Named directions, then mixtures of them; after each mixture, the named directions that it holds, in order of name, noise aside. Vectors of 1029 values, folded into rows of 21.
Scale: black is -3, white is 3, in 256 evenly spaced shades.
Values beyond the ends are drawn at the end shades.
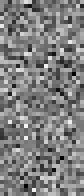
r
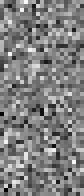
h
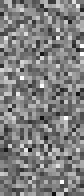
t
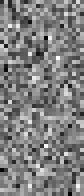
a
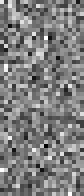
a.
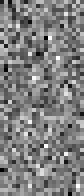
a.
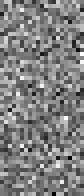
t.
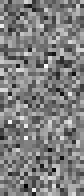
r.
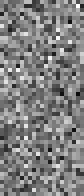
r, t.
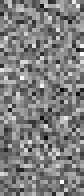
t.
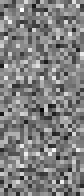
h, t.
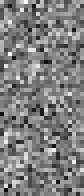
h.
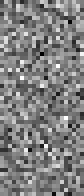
a, t.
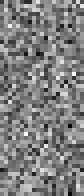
a, r.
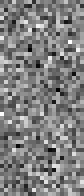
h, r.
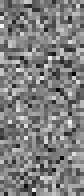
r.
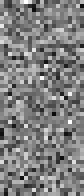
h, r.
